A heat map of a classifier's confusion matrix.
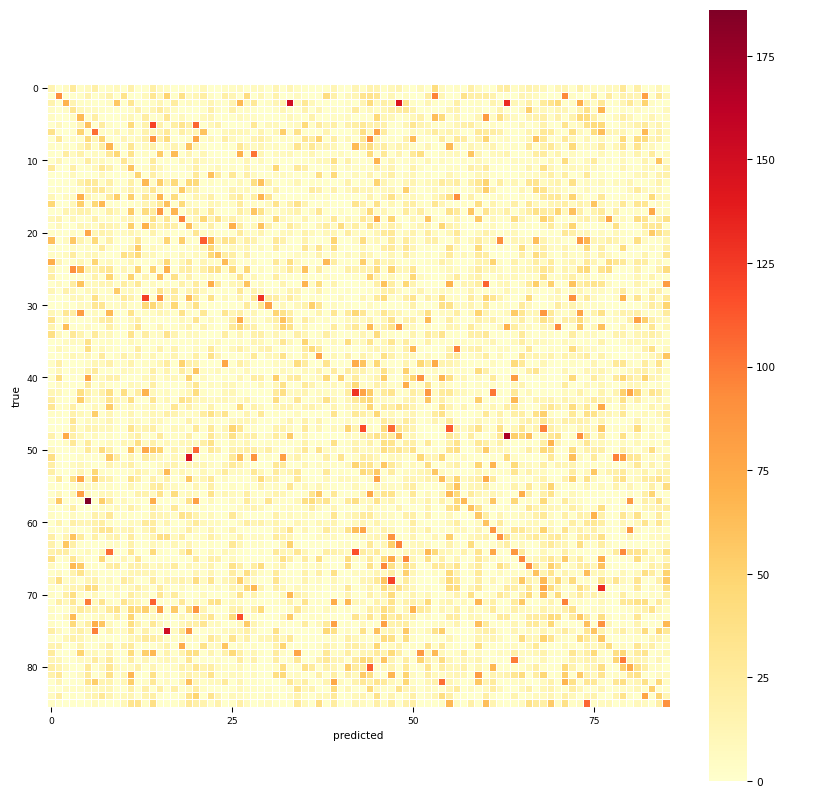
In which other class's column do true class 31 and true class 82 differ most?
54
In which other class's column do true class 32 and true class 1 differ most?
53
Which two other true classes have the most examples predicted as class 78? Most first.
51, 79
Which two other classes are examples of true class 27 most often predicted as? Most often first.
60, 85
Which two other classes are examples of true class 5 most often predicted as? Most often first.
14, 20
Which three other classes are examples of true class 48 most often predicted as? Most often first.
63, 73, 2
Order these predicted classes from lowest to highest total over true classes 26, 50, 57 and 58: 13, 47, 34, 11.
34, 47, 13, 11
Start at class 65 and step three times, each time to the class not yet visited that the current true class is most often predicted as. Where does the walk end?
76
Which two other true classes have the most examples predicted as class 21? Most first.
6, 18
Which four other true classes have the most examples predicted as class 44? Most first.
80, 7, 56, 33
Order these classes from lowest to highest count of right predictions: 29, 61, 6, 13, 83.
83, 13, 61, 6, 29
